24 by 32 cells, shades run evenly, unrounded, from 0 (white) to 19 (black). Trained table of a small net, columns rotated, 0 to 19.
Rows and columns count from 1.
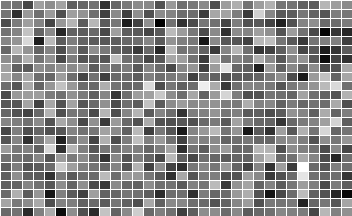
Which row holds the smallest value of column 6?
19
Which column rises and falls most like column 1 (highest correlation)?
25
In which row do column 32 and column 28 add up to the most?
5
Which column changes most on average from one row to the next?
31
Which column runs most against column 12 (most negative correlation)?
9
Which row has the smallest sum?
10
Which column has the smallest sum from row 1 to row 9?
3
